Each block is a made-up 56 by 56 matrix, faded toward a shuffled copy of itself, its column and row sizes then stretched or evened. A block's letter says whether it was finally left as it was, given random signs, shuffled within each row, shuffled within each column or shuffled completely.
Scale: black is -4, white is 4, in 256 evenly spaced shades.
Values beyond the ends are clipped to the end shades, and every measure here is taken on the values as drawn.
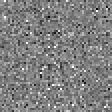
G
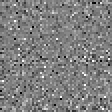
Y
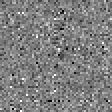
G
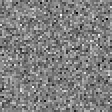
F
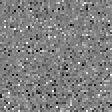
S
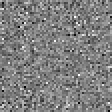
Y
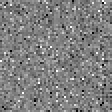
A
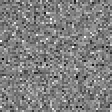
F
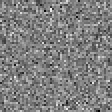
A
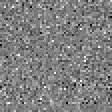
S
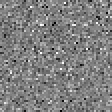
S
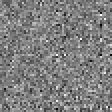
G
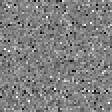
S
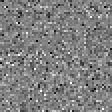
S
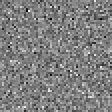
S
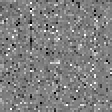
A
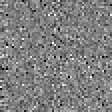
Y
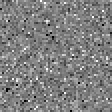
F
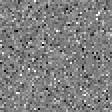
F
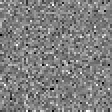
Y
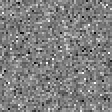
F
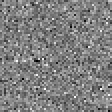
F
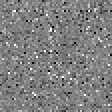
S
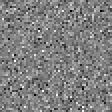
F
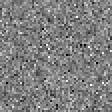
F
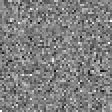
S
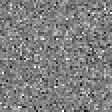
G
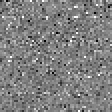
S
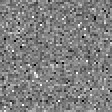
F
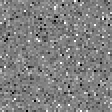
F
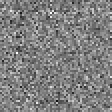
G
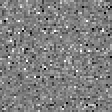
S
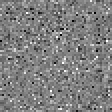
S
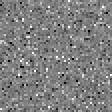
F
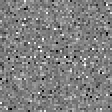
S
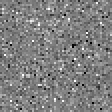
F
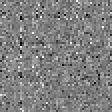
Y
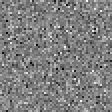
F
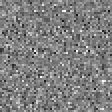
S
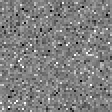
F
